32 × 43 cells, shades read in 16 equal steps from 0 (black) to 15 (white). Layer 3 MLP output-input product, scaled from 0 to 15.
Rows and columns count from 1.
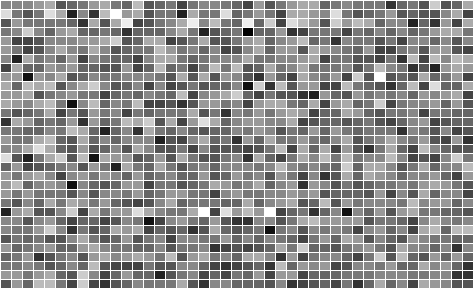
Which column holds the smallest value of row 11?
29
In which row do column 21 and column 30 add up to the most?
2
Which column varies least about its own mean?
41
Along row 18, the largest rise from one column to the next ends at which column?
10
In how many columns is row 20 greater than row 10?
17
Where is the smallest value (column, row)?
23, 4
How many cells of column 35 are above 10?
4
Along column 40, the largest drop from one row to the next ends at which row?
8
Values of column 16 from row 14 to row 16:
10 6 5
